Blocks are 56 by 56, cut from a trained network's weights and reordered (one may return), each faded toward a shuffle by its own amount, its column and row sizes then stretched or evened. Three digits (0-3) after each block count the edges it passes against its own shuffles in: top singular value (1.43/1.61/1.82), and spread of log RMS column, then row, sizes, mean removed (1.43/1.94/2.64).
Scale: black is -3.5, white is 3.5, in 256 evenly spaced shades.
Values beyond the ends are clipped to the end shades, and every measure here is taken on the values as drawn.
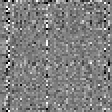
2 3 1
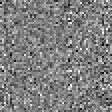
0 2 0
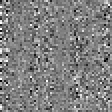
0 3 0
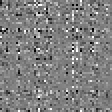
0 3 3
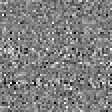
1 1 3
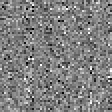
0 2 1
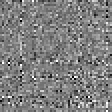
2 2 2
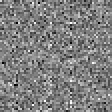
1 1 1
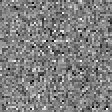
0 1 2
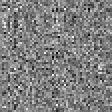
3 2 0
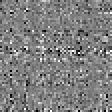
0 2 3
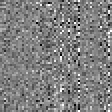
3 3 0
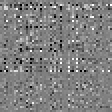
0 3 3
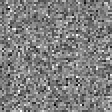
1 1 0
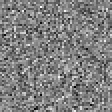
0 0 0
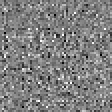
1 2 2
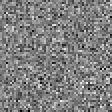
2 1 1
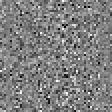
0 3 0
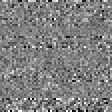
0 0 3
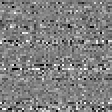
0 0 3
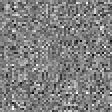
2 1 2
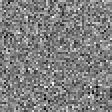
0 0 0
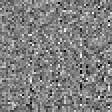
0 2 0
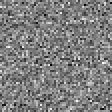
0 0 1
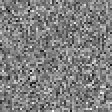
1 0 0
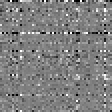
3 2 3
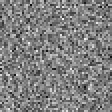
1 0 0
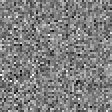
2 2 0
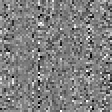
0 3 0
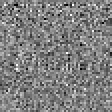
1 0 2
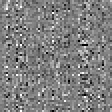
1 3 1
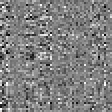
3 3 2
